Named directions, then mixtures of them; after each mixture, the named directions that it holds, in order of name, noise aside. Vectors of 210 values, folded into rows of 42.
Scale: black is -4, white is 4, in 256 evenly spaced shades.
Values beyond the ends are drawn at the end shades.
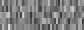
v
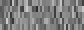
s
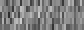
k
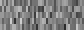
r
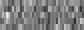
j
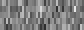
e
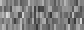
j, r, v.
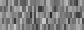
r, v.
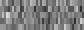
j.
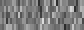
e, j, v.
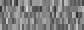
r, s.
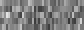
j, r, v.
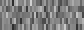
j, r, s.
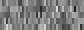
e.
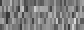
j, r, s.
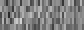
k.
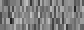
e, k, s.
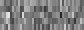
j, s, v.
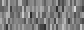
e, v.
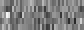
j, v.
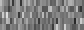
j, k.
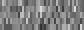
e.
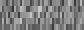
k.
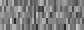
r.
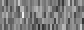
e, k, v.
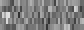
e, j.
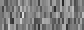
k, s, v.
